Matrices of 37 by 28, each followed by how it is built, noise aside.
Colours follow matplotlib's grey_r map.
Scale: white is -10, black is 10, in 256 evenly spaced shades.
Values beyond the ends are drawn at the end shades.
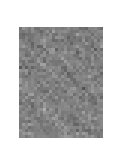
Toeplitz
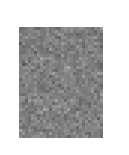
noise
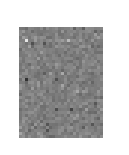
sparse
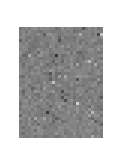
sparse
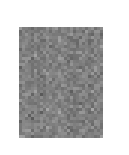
repeating rows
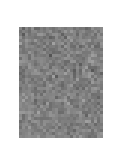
Toeplitz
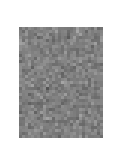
noise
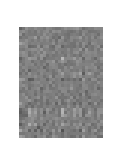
low rank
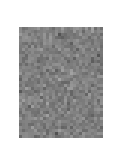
noise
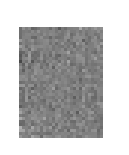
low rank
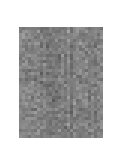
blocks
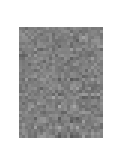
low rank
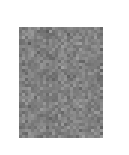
repeating rows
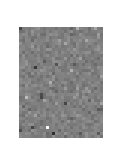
sparse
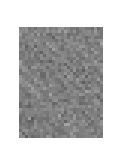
Toeplitz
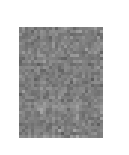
blocks
